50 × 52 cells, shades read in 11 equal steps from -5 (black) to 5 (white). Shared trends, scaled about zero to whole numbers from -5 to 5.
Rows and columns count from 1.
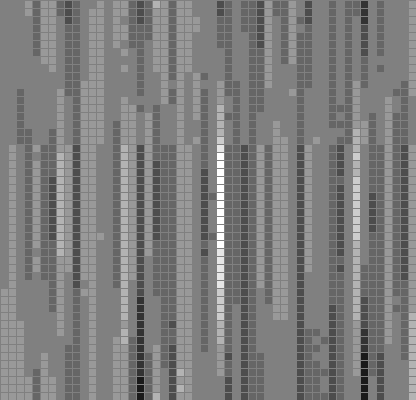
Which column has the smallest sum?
18
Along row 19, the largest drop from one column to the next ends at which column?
29
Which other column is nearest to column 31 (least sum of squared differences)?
38
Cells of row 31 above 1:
4
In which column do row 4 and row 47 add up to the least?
46
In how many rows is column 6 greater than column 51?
48
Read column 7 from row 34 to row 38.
-1 -1 -1 -1 -1
